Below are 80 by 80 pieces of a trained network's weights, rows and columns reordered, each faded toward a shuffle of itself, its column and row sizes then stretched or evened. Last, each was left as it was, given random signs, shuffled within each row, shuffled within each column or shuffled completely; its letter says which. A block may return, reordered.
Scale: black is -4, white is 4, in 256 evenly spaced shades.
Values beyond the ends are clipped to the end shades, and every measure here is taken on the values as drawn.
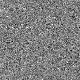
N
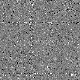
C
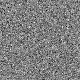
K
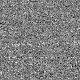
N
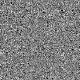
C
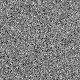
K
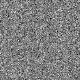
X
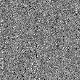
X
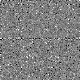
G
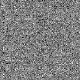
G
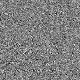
N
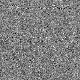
N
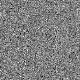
X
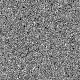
K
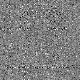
C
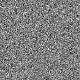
X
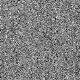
X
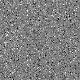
X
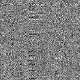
G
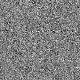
N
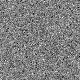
K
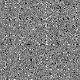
C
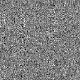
G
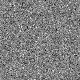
K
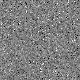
X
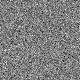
K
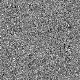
X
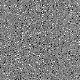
G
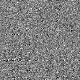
C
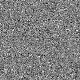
N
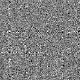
G
